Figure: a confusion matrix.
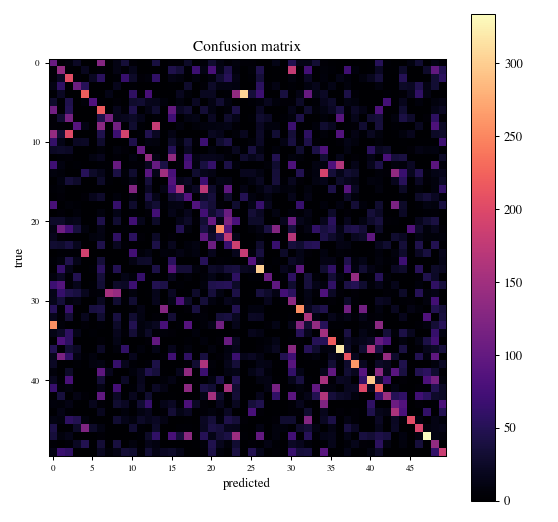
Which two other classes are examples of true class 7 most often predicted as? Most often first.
2, 36
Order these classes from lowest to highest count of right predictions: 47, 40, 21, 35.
35, 21, 40, 47
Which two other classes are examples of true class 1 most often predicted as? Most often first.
30, 48
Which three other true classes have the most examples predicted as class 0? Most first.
33, 9, 6
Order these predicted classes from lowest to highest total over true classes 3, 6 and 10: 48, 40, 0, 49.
40, 48, 49, 0
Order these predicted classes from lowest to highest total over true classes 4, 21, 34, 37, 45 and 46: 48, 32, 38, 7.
7, 38, 48, 32
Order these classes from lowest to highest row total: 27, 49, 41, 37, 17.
17, 27, 49, 37, 41
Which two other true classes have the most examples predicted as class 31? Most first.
33, 26
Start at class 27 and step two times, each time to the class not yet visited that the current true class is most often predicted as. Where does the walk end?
19
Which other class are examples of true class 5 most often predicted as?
42
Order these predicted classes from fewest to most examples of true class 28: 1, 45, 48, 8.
45, 8, 48, 1
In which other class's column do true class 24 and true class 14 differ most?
34
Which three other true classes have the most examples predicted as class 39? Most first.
41, 31, 40
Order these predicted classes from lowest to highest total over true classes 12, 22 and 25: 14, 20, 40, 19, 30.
14, 20, 40, 19, 30
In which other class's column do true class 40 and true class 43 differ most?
48
